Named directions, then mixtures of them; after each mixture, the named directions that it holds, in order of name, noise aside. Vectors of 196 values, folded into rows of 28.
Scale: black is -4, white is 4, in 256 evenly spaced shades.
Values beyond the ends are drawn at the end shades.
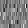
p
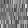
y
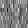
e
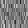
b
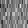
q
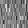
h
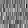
h, p.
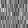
b, e, q.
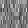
e.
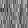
e.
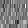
e, p, y.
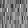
b, e, q.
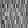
b, h, q.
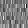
b, h, p.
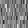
h.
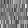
y.
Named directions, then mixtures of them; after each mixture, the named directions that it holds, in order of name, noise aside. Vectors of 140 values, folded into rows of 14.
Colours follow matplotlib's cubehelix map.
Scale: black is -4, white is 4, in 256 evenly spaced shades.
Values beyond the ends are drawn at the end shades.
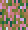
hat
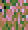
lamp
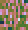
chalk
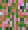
chalk, hat.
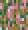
hat, lamp.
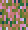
hat.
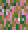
chalk, lamp.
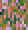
chalk, hat, lamp.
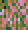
chalk, hat, lamp.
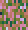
hat.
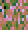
lamp.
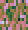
chalk, hat, lamp.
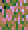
lamp.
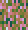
hat.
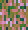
hat.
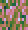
chalk, hat, lamp.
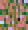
chalk.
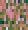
chalk, hat.
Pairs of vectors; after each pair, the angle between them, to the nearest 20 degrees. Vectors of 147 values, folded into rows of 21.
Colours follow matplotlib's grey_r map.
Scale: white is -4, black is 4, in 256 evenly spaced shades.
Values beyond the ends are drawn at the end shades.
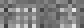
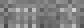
20 degrees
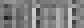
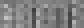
160 degrees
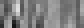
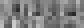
140 degrees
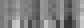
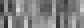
80 degrees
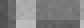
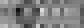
120 degrees
